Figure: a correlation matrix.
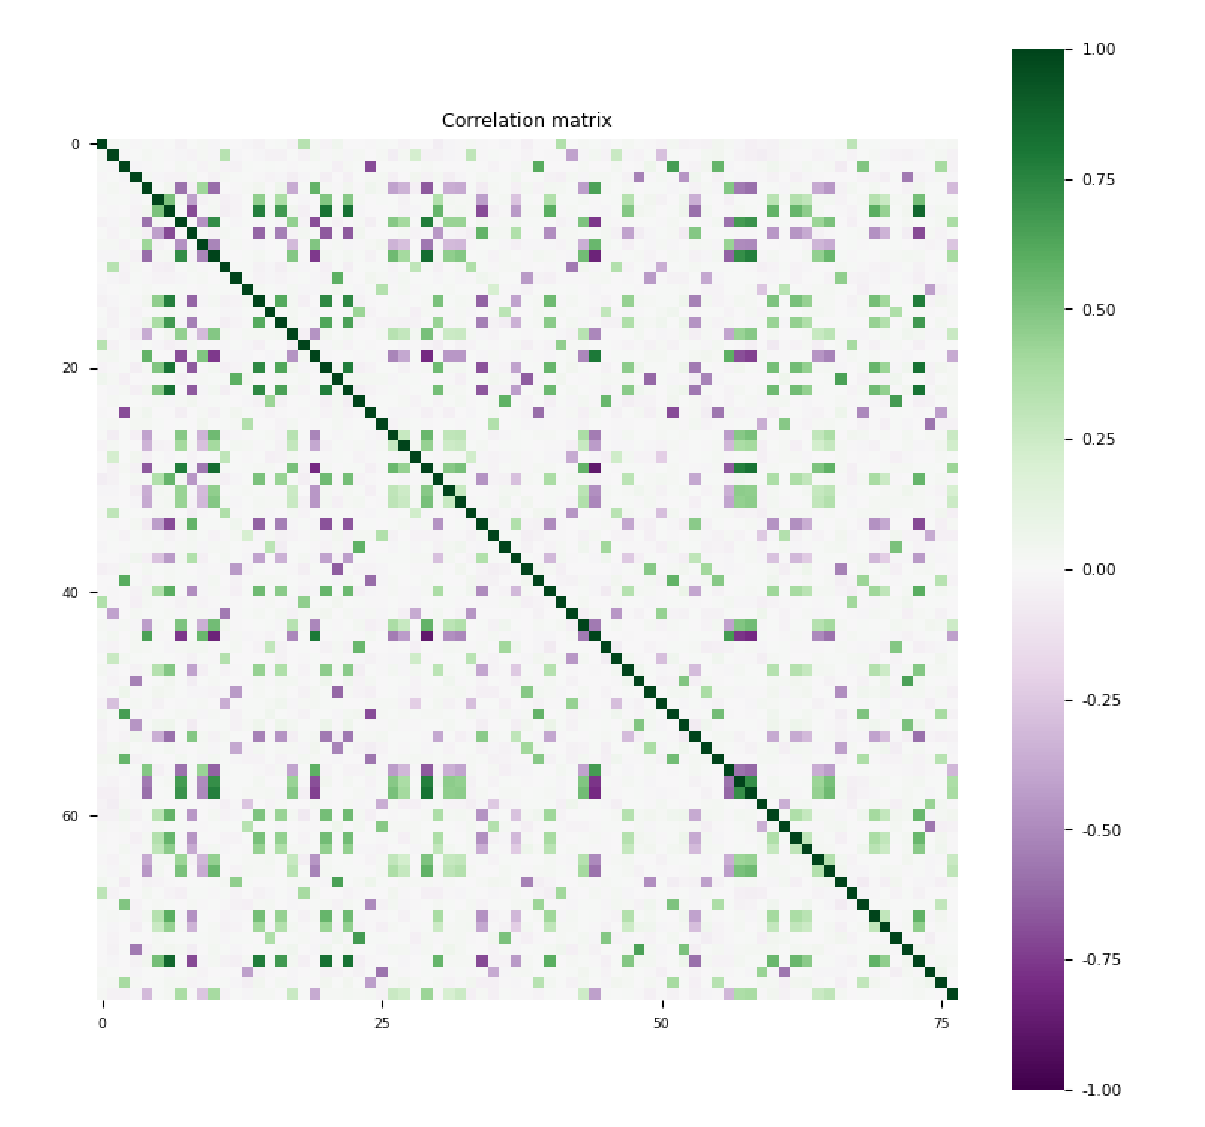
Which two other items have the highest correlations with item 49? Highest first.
38, 54
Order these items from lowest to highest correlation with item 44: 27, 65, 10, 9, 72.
10, 65, 27, 72, 9
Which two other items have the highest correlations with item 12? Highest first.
21, 66
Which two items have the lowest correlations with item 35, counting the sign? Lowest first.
74, 59
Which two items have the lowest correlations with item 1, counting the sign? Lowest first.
42, 50
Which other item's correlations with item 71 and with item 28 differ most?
23
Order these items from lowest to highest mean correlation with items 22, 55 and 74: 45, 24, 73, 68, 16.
24, 45, 68, 16, 73
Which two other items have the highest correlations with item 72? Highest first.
48, 52
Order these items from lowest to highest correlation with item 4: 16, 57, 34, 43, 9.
57, 43, 34, 16, 9
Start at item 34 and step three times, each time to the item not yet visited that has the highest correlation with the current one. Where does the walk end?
37
